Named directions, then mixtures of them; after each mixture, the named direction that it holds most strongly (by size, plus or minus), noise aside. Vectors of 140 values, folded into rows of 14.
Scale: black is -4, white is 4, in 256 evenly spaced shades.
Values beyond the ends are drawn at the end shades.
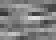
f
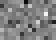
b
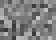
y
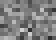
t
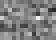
y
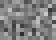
y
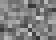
t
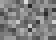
b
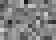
b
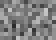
y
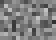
y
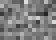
b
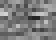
f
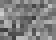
y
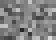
t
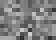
t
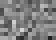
t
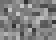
b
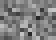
t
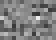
y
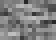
f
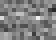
y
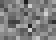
b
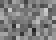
y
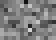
b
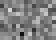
y
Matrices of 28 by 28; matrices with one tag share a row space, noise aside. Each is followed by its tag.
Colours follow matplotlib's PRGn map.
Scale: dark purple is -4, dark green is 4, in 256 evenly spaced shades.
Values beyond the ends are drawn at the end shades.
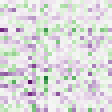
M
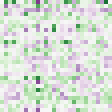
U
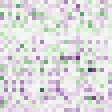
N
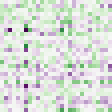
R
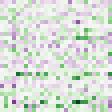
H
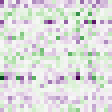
N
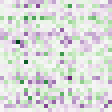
R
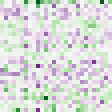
U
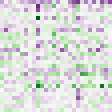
U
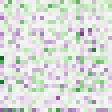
N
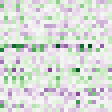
N
